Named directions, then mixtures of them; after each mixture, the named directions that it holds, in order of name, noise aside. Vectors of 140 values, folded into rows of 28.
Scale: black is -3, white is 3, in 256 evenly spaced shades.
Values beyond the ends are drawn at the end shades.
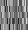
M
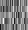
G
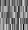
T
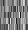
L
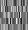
L, M.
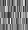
L, M, T.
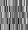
M.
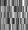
L, M, T.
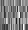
L, T.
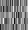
G.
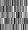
G, T.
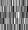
G, T.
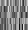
T.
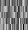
T.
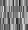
G, L, M.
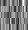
L, M, T.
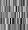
G, L, M.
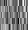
M, T.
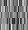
M, T.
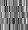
M.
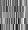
G, L, M.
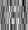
L, M, T.
